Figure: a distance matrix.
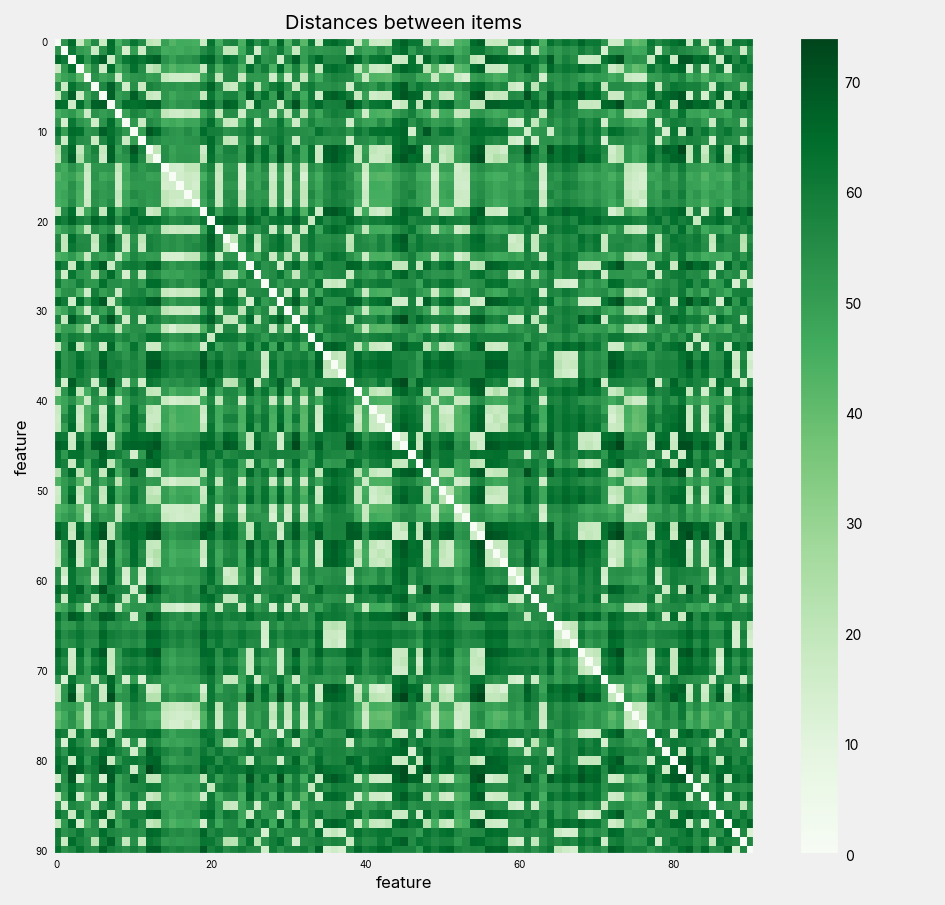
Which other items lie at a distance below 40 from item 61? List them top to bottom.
10, 46, 64, 79, 81
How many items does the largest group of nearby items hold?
22
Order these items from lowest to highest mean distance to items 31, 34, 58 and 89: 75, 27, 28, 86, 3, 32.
3, 75, 32, 28, 27, 86
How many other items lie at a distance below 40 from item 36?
8
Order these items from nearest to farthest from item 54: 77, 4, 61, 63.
77, 4, 63, 61
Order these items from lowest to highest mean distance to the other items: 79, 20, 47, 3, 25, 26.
3, 26, 47, 25, 79, 20
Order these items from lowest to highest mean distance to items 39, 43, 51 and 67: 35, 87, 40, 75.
87, 75, 40, 35
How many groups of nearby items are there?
7
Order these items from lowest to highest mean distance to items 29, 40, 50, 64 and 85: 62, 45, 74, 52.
52, 74, 62, 45
